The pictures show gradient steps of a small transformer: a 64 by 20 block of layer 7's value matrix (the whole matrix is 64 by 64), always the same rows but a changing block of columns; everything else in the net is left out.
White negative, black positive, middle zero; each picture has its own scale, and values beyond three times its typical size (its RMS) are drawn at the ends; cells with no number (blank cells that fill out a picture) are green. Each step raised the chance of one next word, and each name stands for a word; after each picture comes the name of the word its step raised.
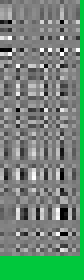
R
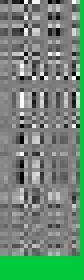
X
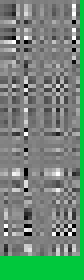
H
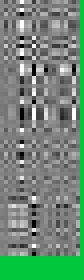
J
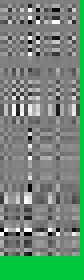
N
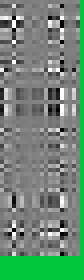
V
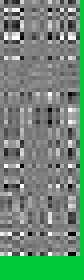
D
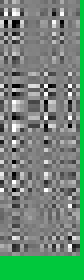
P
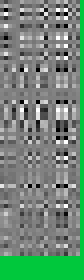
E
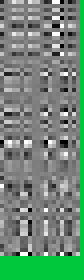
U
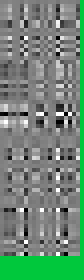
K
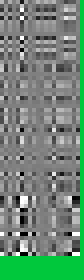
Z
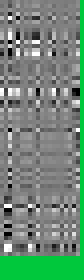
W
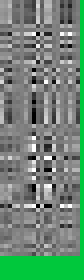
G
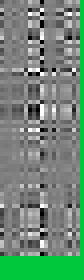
E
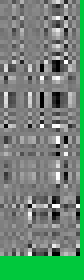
X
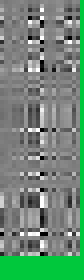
Z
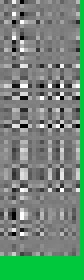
R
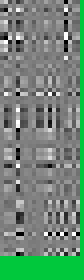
D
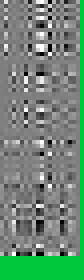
U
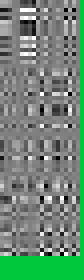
N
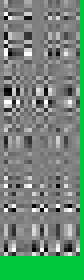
W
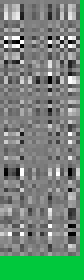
H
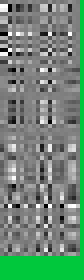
G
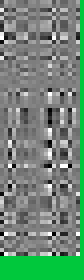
D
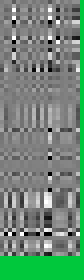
Z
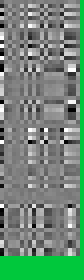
E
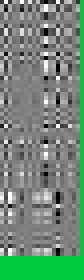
X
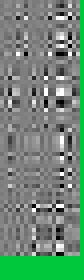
W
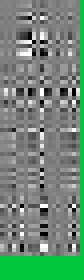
W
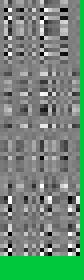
N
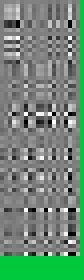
K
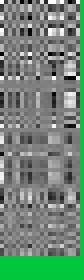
X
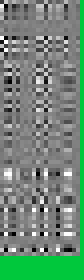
H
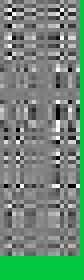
E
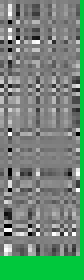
H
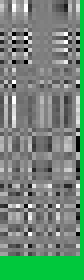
G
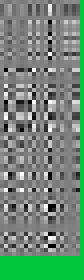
P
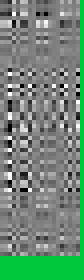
P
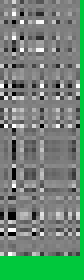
R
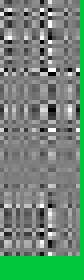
E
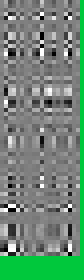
W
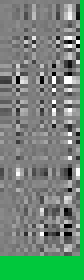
H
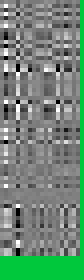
E
